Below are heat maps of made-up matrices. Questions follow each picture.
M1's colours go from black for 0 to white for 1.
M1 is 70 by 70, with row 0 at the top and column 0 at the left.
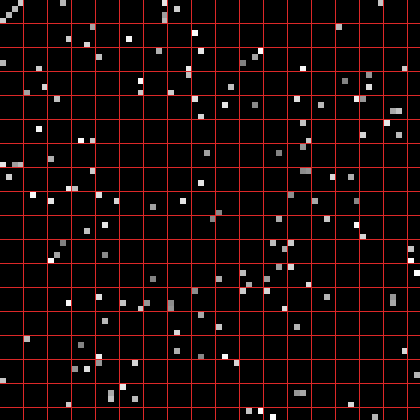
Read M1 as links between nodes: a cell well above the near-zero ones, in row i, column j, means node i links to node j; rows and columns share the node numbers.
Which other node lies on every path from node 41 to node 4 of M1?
node 15
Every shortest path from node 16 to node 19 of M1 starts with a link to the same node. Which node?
node 59
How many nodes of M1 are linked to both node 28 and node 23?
2
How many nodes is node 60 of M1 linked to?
3
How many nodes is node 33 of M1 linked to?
5
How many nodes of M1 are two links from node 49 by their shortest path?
7
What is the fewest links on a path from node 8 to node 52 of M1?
2
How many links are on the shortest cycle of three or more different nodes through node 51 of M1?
4
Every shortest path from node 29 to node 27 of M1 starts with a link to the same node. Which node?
node 1
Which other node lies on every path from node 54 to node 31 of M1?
node 11
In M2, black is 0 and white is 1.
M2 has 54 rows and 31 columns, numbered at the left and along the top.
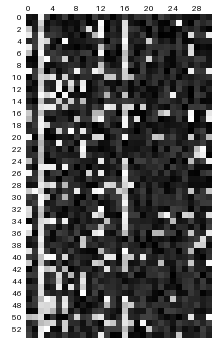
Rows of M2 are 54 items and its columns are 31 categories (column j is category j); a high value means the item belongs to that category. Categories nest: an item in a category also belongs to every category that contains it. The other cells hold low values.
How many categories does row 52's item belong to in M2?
5
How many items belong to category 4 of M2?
12
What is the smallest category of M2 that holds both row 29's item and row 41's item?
11
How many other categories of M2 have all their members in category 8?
3
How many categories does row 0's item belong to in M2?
1
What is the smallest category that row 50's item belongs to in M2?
1
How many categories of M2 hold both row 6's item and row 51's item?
2
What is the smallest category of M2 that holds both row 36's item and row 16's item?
22
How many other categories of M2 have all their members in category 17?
2
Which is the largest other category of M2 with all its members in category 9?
5
